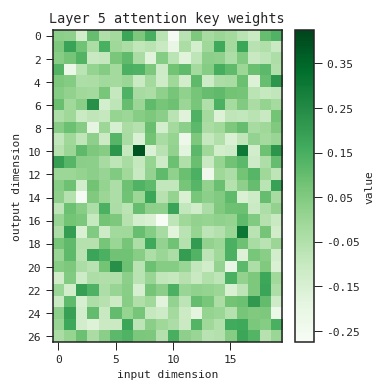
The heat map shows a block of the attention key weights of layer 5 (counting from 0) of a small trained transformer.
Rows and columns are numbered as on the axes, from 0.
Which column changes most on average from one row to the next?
7
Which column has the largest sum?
16
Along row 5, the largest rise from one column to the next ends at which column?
6
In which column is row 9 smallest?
11
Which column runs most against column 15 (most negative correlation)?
5
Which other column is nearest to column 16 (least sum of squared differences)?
1
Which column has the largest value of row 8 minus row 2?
8
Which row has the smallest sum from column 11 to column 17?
9
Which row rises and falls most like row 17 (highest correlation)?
24
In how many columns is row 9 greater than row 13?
5
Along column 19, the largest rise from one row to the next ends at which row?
25
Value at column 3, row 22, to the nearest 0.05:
0.15
